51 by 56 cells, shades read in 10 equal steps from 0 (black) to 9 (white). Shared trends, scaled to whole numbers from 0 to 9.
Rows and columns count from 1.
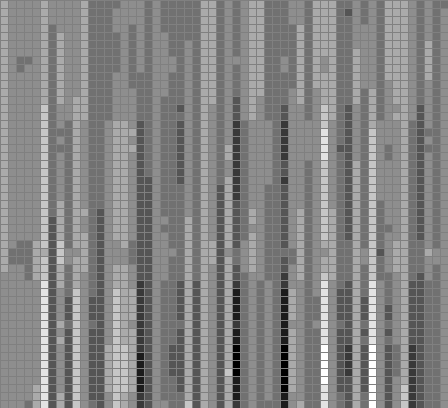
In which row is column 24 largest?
51
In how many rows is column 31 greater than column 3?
5
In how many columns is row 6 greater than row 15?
14
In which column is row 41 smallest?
36
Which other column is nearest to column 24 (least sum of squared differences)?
29
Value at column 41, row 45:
9
